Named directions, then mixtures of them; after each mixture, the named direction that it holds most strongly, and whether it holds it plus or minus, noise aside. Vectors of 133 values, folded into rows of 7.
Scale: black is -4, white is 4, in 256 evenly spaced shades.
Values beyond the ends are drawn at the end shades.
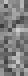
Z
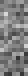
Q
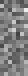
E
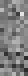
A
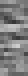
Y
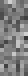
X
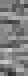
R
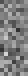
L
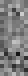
A, plus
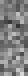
Q, minus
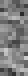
R, plus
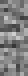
Y, minus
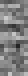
Y, minus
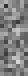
Z, plus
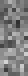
X, plus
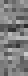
Y, minus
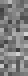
X, plus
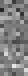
A, minus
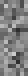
Z, minus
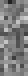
X, minus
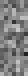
X, minus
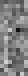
Z, minus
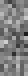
X, minus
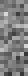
Q, plus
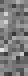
Q, plus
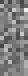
E, plus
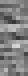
Y, plus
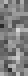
Z, plus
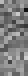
E, minus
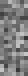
X, plus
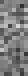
Q, plus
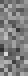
L, plus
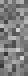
L, minus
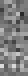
A, minus
